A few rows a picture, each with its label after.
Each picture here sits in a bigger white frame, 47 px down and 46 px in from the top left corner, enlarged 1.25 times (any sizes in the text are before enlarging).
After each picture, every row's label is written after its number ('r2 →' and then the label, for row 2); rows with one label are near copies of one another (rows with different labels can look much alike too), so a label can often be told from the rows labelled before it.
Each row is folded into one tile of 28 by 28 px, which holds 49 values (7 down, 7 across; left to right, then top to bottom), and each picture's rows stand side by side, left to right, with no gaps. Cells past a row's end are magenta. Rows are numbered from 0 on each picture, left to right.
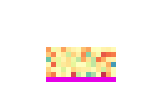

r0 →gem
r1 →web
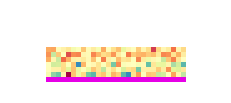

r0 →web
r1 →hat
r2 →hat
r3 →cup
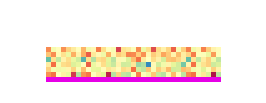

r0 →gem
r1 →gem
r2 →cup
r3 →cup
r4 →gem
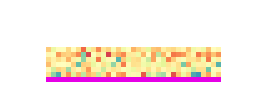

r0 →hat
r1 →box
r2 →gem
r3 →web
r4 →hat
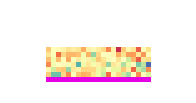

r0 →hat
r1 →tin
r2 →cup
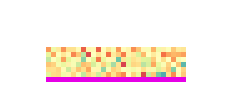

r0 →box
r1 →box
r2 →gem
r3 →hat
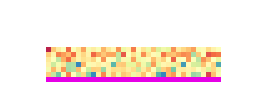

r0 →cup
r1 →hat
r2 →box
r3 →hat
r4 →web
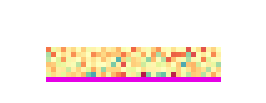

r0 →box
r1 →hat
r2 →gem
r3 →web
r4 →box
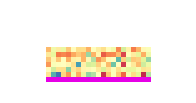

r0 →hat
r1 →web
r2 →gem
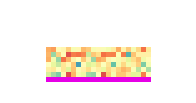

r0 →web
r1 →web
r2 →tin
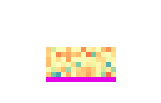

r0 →hat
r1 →tin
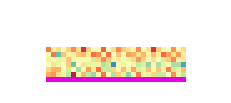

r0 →tin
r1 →cup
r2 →cup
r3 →cup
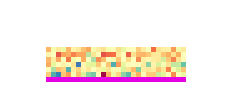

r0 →hat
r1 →web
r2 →hat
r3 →cup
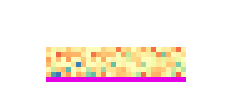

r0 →hat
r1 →hat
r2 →tin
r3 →tin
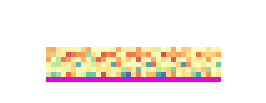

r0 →web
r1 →web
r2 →hat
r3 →hat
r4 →hat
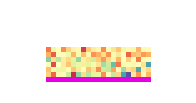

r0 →gem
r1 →cup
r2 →hat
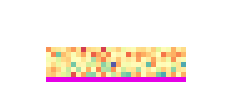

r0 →tin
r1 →cup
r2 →hat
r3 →hat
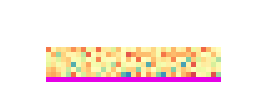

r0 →tin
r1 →box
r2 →hat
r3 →hat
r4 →gem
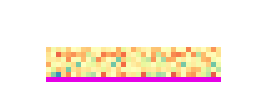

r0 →hat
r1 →web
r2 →gem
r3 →web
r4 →tin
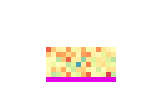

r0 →cup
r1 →gem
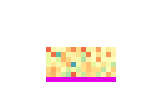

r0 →tin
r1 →box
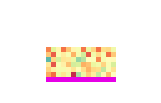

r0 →gem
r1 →box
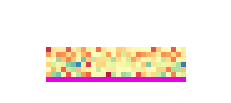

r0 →cup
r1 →gem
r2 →web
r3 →cup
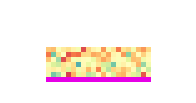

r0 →web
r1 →cup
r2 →tin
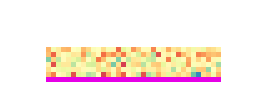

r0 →gem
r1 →web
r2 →gem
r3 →box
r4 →hat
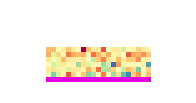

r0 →web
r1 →cup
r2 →hat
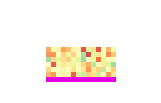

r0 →gem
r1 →box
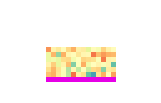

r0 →tin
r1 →hat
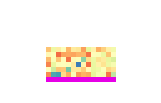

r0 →hat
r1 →gem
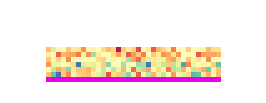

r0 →hat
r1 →tin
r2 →cup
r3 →cup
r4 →hat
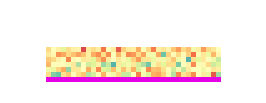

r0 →hat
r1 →cup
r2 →cup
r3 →tin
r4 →gem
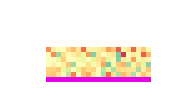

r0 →tin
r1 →tin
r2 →box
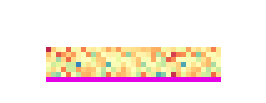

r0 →cup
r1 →tin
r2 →tin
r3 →web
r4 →tin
